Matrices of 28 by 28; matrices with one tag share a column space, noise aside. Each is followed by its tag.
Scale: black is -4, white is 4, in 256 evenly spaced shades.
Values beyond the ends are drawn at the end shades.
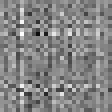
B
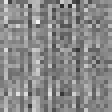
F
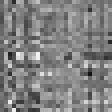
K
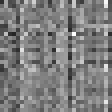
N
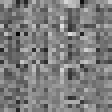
N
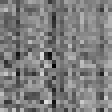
K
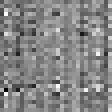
B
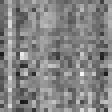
K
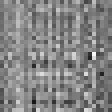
K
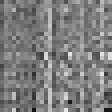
K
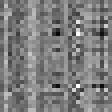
B
